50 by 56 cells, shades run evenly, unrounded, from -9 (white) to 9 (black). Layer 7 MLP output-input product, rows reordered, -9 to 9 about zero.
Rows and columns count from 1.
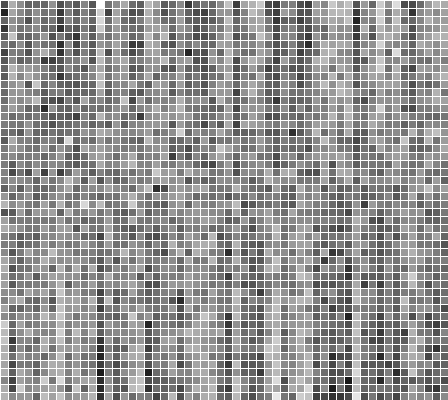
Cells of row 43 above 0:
30
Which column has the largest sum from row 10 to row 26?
35
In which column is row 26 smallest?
11
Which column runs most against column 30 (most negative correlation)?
44
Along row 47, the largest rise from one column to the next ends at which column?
19
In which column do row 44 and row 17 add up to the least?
52
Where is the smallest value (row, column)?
1, 13
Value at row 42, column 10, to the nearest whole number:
-4
